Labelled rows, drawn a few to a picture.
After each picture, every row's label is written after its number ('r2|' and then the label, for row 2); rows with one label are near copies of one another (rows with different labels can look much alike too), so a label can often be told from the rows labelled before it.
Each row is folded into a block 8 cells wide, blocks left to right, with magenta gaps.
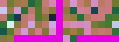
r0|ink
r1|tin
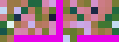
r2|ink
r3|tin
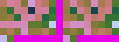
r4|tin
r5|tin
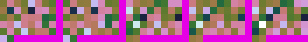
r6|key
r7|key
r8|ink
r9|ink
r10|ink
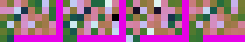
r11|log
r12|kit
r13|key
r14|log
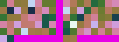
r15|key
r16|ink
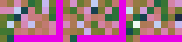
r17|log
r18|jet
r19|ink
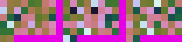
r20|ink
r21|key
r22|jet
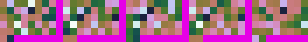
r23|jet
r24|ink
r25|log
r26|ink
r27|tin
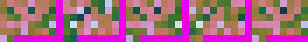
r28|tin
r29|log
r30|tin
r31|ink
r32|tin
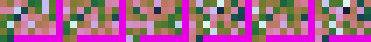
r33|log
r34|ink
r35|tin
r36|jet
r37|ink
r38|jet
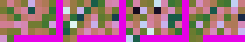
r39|tin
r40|ink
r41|key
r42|kit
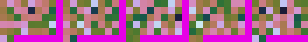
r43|tin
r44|jet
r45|kit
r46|ink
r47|key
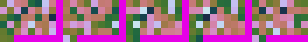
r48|kit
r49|tin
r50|log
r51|log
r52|key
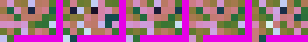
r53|tin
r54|key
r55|tin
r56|tin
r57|jet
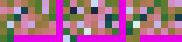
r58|log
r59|key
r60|ink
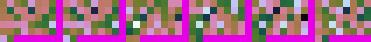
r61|tin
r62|tin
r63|ink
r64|log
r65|kit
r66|jet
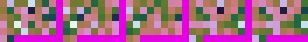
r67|jet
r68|ink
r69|ink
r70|tin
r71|tin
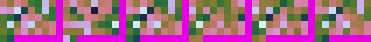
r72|log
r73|tin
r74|log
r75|ink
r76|ink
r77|log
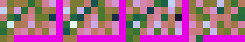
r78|ink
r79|ink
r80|kit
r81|jet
